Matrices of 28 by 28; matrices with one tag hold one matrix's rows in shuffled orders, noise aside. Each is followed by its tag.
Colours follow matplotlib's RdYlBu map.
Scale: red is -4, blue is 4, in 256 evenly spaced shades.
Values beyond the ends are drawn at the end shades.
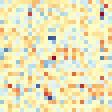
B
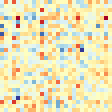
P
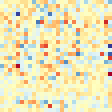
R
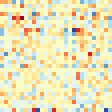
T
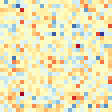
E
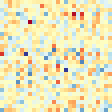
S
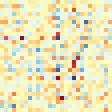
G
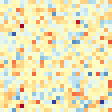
E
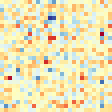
B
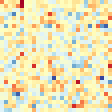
E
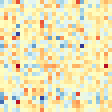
P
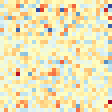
R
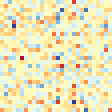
G
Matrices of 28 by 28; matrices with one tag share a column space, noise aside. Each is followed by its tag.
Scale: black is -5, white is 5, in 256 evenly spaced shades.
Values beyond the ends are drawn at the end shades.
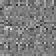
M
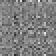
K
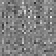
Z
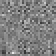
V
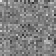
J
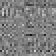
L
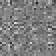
M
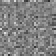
K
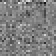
J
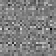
M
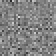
K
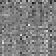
J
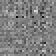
Z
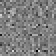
L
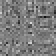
Z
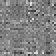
V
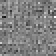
Z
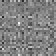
K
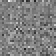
K
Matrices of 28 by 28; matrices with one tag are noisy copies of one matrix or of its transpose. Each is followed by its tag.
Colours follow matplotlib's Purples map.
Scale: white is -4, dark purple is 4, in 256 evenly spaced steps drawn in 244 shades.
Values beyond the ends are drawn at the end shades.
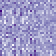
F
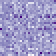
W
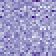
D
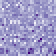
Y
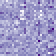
Y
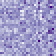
Y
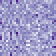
D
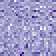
D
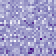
Y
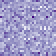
D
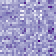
Y
